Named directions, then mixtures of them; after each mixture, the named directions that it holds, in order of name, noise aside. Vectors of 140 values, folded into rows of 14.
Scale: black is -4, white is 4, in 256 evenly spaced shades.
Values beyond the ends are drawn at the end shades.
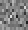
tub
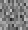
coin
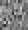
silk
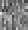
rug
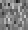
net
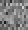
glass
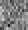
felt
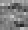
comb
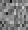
glass.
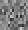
coin, comb, tub.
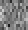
coin, felt, glass.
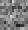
comb, glass, tub.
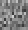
comb, silk.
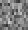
net, silk.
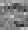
comb.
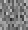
coin.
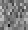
coin, felt.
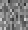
coin, rug.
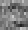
comb.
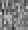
net, rug.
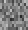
coin.
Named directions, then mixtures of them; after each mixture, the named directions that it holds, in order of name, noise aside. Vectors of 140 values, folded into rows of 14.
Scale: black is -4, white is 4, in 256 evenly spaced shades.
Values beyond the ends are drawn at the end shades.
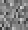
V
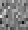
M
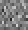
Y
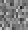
V.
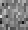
M.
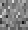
M.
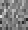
M, V, Y.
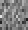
M, V, Y.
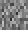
M, V, Y.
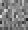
M, V, Y.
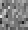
M.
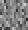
V, Y.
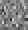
Y.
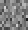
V, Y.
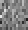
M, V, Y.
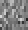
M, V.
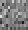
M.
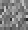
M, Y.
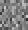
V, Y.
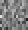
M, V, Y.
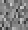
V.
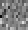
M.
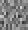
M, V, Y.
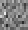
M, Y.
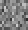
V, Y.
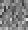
M, V, Y.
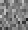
M, V, Y.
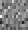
M.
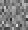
V, Y.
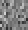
M, V.
